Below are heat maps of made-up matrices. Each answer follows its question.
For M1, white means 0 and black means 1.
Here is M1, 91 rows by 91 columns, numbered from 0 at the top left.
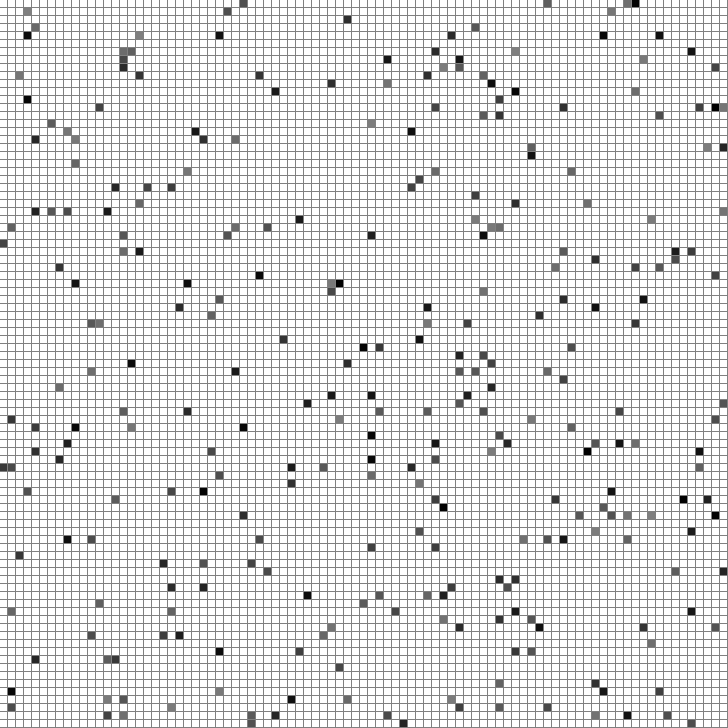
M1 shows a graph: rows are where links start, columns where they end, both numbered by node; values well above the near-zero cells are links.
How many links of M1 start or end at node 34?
4
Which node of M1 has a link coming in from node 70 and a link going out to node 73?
node 25
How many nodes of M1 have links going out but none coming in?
4
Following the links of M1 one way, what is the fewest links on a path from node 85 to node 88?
2
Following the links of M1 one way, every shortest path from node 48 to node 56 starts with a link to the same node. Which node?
node 61
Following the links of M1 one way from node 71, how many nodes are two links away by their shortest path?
7
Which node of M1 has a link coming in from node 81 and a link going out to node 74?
node 66
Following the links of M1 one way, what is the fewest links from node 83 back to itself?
4
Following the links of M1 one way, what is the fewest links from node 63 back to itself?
2
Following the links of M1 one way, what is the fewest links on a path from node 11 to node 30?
2
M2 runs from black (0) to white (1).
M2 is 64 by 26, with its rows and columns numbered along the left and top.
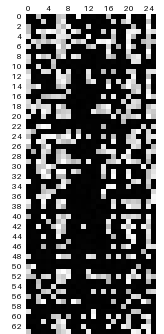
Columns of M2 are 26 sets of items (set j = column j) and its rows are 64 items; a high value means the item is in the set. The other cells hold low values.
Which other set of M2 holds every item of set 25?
3
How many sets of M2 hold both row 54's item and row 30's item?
2
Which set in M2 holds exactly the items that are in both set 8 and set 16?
18
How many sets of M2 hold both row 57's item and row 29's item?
9
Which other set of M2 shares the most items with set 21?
0
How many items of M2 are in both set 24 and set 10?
9
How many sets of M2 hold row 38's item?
9
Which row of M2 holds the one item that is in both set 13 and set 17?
55
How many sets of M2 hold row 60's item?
10
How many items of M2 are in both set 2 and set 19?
3
